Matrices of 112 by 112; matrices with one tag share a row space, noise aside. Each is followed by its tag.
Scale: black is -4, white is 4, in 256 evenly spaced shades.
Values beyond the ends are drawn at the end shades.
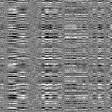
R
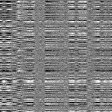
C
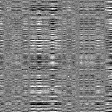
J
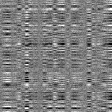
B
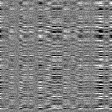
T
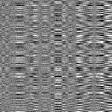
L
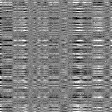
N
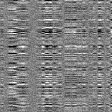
R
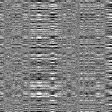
J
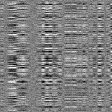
R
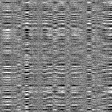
B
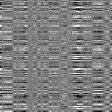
N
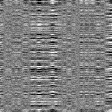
J
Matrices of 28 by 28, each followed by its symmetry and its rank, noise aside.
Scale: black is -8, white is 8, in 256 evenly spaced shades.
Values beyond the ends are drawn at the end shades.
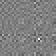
symmetric, rank three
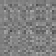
no symmetry, rank two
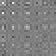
symmetric, rank two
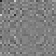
symmetric, rank two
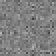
no symmetry, rank four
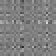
antisymmetric, rank two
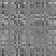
antisymmetric, rank two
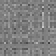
no symmetry, rank three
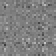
antisymmetric, rank four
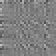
no symmetry, rank two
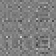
no symmetry, rank four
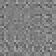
antisymmetric, rank four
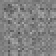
symmetric, rank four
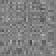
no symmetry, rank four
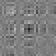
symmetric, rank two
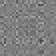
symmetric, rank three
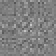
symmetric, rank three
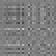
no symmetry, rank two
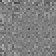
no symmetry, rank four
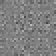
no symmetry, rank four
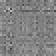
no symmetry, rank four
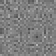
symmetric, rank four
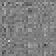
no symmetry, rank four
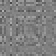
antisymmetric, rank two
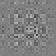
no symmetry, rank two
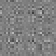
antisymmetric, rank two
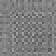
symmetric, rank two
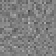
no symmetry, rank four
